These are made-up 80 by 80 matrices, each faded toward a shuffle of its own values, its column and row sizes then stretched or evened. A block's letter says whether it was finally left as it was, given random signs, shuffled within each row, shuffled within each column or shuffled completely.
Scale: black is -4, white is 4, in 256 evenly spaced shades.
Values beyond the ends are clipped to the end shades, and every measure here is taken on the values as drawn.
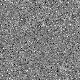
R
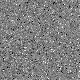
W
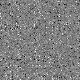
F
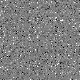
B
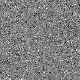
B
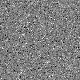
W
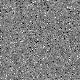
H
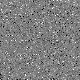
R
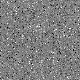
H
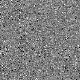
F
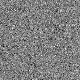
R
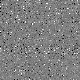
B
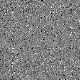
F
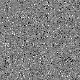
F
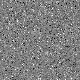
H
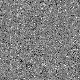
H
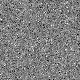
W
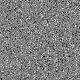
H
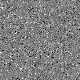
R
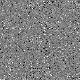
B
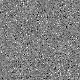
H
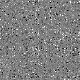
B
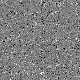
F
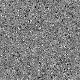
H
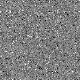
F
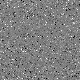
R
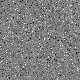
W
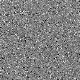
F
